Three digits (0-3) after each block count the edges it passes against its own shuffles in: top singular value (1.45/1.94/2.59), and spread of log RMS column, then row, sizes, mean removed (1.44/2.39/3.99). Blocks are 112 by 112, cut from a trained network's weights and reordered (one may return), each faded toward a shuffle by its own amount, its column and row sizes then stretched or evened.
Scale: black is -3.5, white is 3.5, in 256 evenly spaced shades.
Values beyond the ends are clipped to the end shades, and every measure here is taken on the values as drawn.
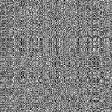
3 2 1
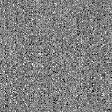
2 1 1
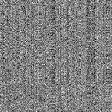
2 1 0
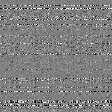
2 0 3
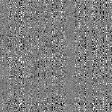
0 3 2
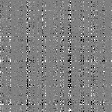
2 3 2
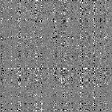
2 2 2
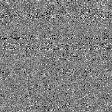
1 1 2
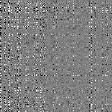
1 3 2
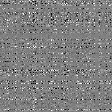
0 2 3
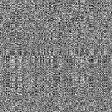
3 1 2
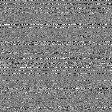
0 0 3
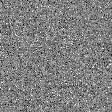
0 0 0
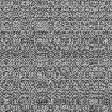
3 0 0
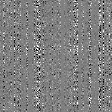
1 3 1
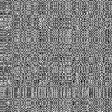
3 1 1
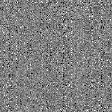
1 2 1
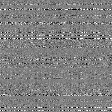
2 0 3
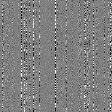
2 3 0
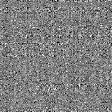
1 0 2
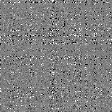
0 2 2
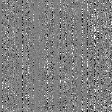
1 3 0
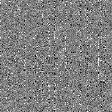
0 2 1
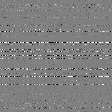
3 0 3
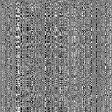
3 3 1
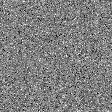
0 0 0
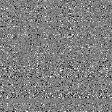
0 1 2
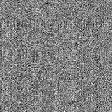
2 0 0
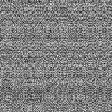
3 0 0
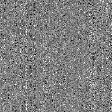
1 2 0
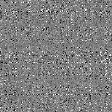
1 2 2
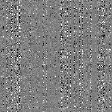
0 3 1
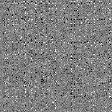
2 2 1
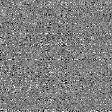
1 1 2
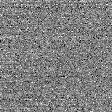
1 0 1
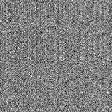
2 0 0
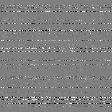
2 1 3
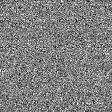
1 0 1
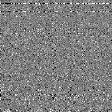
2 1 2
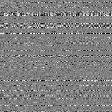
3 0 3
